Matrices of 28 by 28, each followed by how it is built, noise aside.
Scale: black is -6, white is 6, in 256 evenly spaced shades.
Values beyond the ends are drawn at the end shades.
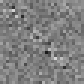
banded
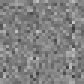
uneven columns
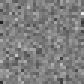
uneven columns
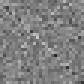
diagonal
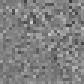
upper triangular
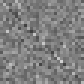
diagonal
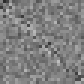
banded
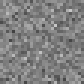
noise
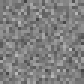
noise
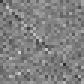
diagonal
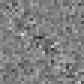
banded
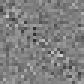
banded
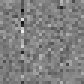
uneven columns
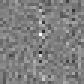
uneven columns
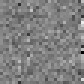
uneven columns
